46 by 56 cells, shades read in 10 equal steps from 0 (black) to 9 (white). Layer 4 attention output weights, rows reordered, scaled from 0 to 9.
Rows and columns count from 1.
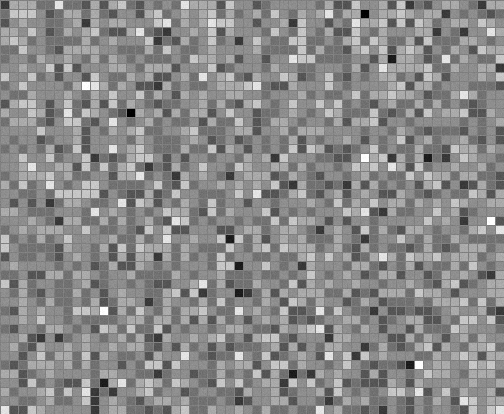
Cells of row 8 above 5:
20
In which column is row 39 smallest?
41
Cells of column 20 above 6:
5
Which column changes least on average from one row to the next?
38
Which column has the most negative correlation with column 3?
53
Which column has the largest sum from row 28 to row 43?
25
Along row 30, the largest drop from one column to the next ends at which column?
27
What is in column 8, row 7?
6
